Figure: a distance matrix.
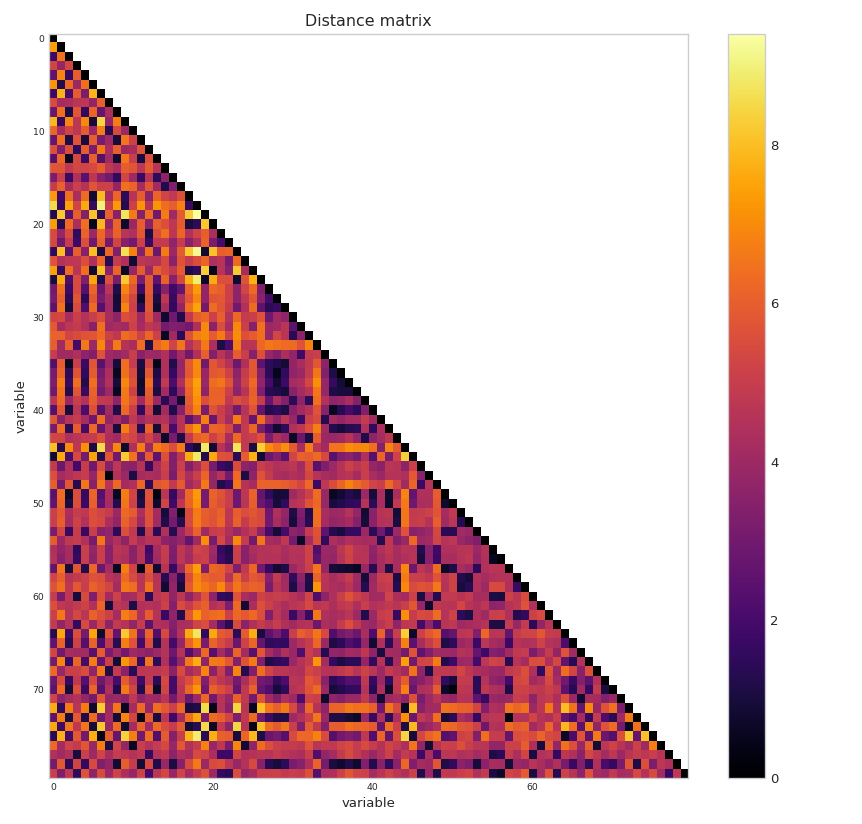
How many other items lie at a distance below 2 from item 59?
10
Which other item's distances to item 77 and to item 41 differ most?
3
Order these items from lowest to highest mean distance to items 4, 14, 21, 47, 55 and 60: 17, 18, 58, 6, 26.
58, 17, 26, 6, 18
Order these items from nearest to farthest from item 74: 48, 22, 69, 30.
22, 48, 30, 69
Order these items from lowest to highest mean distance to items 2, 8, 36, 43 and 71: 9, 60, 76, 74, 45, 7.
45, 7, 60, 76, 74, 9
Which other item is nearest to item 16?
51
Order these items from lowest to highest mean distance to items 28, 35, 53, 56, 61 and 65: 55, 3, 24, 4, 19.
4, 55, 24, 19, 3
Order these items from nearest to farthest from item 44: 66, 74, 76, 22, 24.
74, 66, 22, 76, 24
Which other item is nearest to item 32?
14
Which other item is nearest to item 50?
70
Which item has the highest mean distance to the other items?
18
